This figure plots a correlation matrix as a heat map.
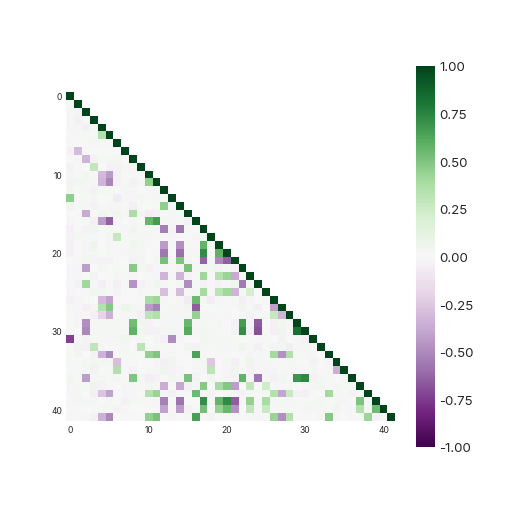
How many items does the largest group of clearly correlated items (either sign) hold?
11
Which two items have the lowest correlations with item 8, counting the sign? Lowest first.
24, 2
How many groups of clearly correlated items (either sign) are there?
7
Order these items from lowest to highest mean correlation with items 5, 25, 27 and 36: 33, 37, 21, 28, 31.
33, 28, 21, 31, 37
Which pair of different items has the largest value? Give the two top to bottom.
29, 30
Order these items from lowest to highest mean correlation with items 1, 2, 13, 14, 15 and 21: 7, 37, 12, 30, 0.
37, 7, 30, 0, 12
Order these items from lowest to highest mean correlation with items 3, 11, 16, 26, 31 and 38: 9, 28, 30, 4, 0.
4, 0, 30, 9, 28
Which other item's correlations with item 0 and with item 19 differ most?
31
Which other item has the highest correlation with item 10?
16
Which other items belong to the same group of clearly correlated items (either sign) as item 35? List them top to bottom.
6, 18, 34
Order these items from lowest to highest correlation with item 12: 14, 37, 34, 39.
39, 37, 34, 14
